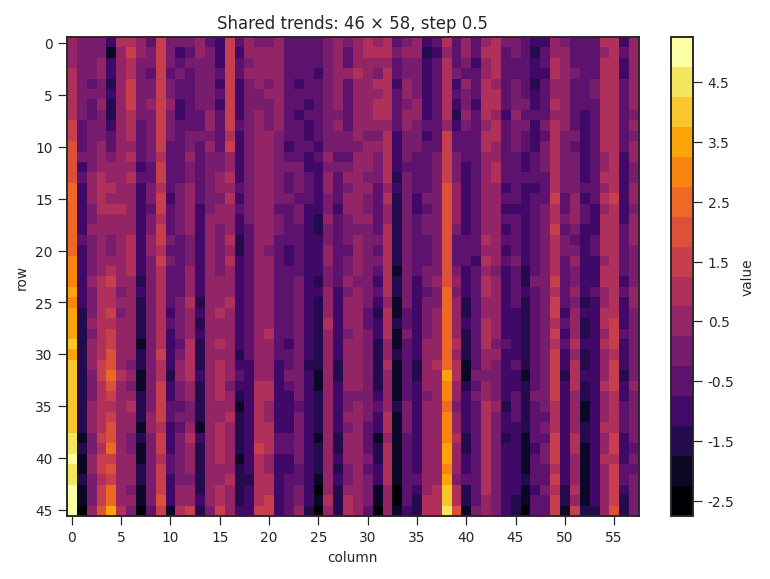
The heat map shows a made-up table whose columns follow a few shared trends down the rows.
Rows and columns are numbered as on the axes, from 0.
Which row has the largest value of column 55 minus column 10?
45
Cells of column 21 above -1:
33
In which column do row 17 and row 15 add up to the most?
0
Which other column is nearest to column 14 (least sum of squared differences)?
26
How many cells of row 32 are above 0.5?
12
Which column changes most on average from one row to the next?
4
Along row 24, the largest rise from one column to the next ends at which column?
38
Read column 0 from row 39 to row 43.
4.5 5 4.5 4.5 5
